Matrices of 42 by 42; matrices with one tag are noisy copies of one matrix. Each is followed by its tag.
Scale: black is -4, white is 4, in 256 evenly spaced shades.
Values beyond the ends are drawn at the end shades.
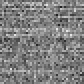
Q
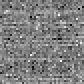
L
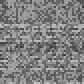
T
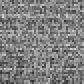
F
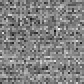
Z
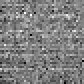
F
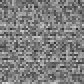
T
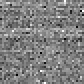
Q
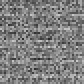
Z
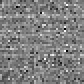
F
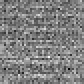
Z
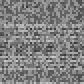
T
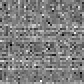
T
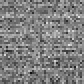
F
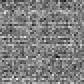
L
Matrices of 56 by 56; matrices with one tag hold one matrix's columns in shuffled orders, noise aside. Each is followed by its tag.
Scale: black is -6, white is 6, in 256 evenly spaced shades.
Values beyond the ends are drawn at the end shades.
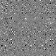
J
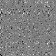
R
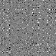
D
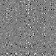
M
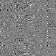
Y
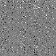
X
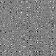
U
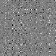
D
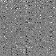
X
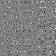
U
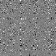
J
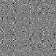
J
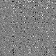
X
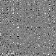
M
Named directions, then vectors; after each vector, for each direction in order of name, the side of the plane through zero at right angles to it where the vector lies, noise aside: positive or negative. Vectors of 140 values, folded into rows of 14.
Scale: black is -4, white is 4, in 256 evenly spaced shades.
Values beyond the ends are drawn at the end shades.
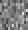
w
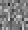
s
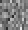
negative, positive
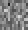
positive, positive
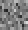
negative, negative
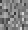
negative, positive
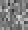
positive, positive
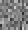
positive, negative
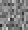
positive, negative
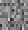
positive, negative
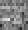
positive, negative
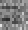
negative, positive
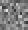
positive, positive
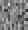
negative, negative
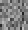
positive, negative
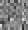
negative, positive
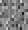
positive, negative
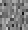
positive, negative
